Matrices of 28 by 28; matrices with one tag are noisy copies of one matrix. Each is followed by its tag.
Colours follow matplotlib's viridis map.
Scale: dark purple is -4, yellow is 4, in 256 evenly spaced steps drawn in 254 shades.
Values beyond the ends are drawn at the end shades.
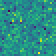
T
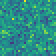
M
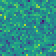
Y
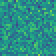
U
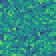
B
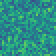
T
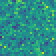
U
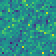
M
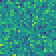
B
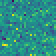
T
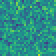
U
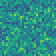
T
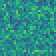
U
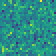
U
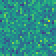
Y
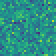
T
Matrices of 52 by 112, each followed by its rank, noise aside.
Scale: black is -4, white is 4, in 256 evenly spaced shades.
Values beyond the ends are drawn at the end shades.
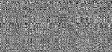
eight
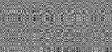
four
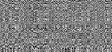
six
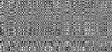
four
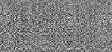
eight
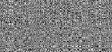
eight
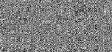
twelve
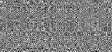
eight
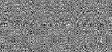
eight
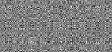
six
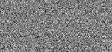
twelve
